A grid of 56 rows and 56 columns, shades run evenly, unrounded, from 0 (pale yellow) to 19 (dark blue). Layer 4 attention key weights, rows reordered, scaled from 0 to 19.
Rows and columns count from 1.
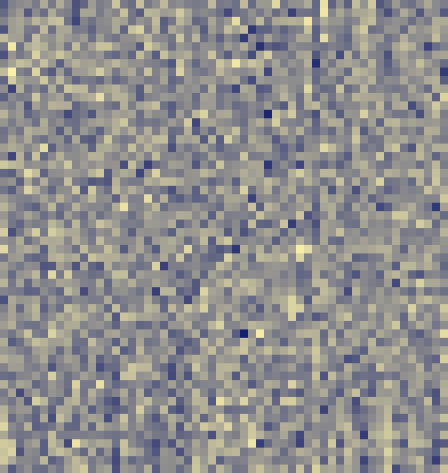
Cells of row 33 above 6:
50
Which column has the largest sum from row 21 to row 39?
6
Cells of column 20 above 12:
8
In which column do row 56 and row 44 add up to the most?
15
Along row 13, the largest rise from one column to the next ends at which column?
52
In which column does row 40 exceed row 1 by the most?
31
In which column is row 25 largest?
55
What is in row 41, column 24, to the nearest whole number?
13
